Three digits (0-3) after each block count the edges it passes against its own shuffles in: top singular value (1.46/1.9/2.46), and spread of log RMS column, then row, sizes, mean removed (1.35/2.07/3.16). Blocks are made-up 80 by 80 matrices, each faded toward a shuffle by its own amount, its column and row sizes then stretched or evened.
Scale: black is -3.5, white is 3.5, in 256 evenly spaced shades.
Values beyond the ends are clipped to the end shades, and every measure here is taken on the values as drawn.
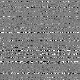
1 1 3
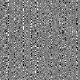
2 3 1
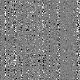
1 3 2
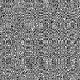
3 1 1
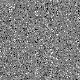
0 2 0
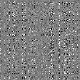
1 3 2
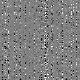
1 3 1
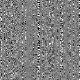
1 3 0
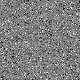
0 1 0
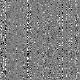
1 3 0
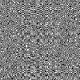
3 1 1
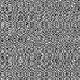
3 1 0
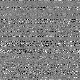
0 0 3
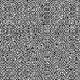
3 1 0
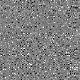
2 1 2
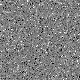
0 0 0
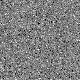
0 0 0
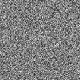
2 1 0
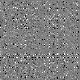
2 2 2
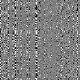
3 3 0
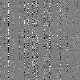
2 3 1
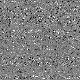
0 0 2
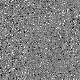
0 1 0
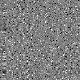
2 1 0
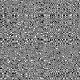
3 0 2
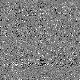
0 1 2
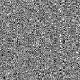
2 2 0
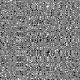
3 2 0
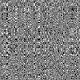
3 2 1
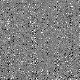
1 2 1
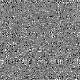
2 1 2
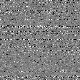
0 0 3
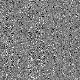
0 2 0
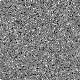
0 0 0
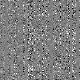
1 3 1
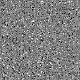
0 1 1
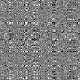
3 2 2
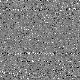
0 0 2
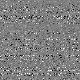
0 1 3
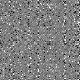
2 2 0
